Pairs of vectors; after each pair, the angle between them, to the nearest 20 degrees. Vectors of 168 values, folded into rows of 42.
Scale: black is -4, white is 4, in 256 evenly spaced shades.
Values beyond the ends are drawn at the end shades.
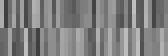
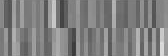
80 degrees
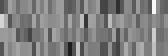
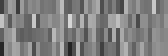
40 degrees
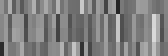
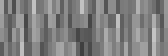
40 degrees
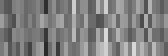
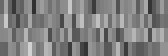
120 degrees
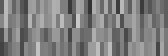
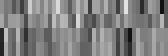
60 degrees
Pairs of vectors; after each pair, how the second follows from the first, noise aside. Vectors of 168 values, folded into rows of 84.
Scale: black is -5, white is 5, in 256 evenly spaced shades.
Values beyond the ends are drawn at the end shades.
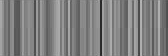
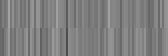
reversed, shrunk.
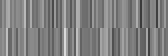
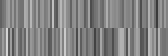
sign-scrambled.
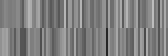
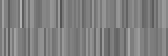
reversed, shrunk.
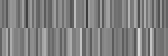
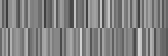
copied.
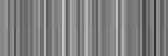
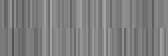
reversed, shrunk.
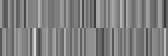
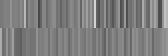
negated, partly zeroed.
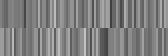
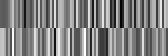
scaled up.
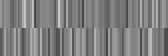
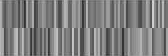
sign-scrambled.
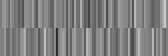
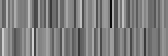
reversed.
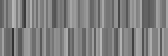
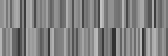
reversed.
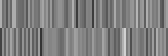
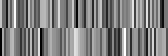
scaled up.
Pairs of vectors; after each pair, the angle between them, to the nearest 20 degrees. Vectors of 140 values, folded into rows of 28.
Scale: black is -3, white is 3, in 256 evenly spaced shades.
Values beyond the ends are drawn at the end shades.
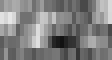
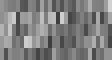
60 degrees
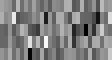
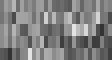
140 degrees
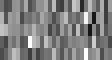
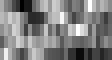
80 degrees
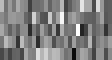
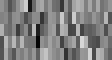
60 degrees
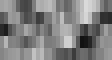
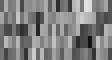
60 degrees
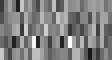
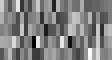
160 degrees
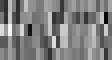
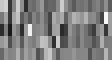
160 degrees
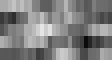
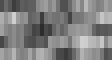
160 degrees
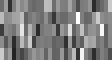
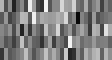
100 degrees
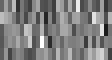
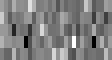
100 degrees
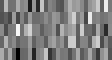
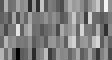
20 degrees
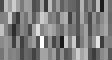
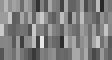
40 degrees
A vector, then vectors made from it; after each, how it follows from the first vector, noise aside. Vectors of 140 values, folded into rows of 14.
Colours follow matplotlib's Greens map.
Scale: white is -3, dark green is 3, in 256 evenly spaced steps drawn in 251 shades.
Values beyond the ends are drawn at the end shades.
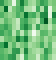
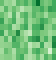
wrapped around, negated, shrunk.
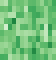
wrapped around, negated, shrunk.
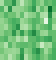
negated, shrunk.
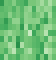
wrapped around, negated, shrunk.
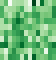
wrapped around, negated.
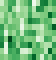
reversed.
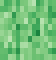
wrapped around, shrunk.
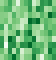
reversed.
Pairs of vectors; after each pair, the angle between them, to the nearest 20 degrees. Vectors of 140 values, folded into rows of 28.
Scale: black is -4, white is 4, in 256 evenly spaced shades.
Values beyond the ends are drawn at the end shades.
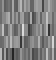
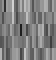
80 degrees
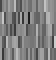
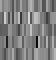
120 degrees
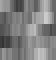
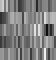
60 degrees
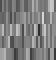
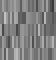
120 degrees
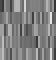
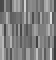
20 degrees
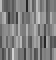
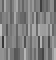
100 degrees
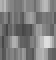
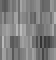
140 degrees
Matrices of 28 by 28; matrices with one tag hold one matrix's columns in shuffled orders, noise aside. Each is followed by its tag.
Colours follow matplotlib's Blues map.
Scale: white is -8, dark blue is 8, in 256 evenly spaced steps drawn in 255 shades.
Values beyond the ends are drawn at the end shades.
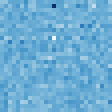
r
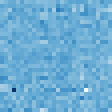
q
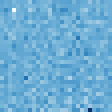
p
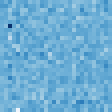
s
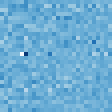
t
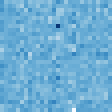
s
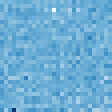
p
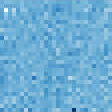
p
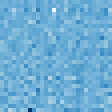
p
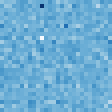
r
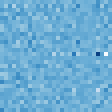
t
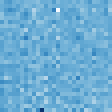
p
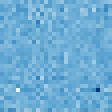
q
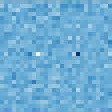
t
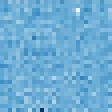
p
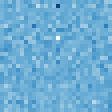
r
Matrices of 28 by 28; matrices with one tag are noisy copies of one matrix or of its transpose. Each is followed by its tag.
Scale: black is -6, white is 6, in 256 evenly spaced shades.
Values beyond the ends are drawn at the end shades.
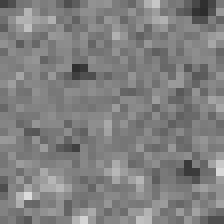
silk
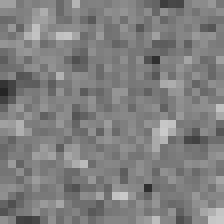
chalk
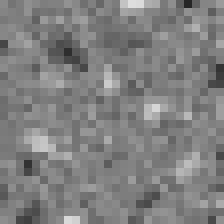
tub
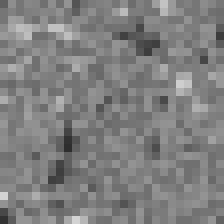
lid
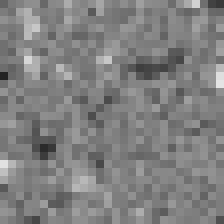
lid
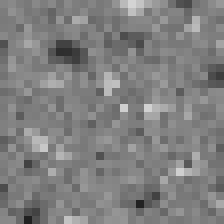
tub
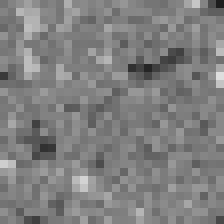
lid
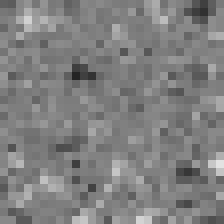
silk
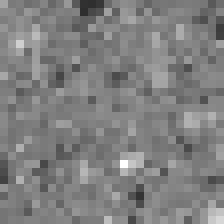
chalk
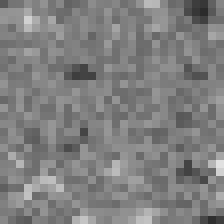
silk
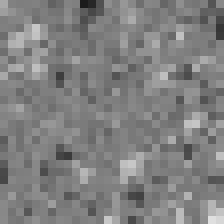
chalk
